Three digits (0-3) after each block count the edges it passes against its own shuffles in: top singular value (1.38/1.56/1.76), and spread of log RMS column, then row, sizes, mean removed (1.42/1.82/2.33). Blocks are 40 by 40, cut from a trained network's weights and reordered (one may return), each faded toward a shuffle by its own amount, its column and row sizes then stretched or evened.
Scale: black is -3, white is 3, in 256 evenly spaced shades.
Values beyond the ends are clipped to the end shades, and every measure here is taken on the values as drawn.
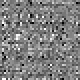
1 2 2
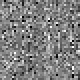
0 2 0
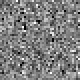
1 1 1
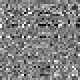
2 0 3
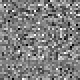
1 0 2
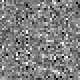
0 2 0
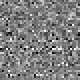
2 0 3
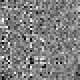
2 3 1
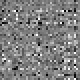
2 3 3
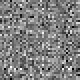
2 2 1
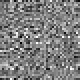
3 0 3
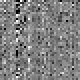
1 3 1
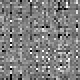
2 3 1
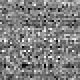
2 1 1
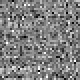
0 0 1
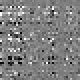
2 3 3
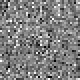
0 1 1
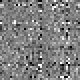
1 2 2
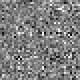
1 1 2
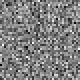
3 0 0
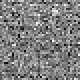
0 1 1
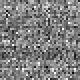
1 1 0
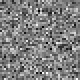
1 0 1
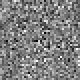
0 0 0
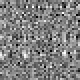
2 0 2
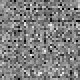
1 1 1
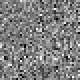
1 1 0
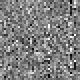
1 2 0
